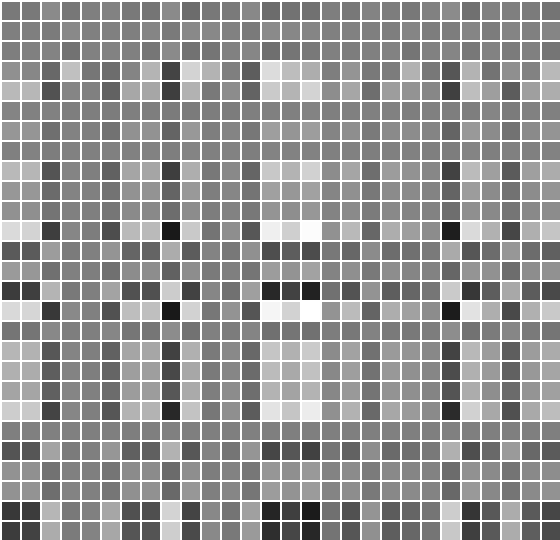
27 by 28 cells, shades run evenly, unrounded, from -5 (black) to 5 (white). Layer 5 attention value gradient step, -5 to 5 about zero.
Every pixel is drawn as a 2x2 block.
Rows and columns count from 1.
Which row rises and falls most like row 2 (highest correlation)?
4
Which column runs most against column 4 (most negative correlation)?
5
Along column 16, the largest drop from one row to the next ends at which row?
13
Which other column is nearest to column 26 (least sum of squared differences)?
6
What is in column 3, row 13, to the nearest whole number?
1
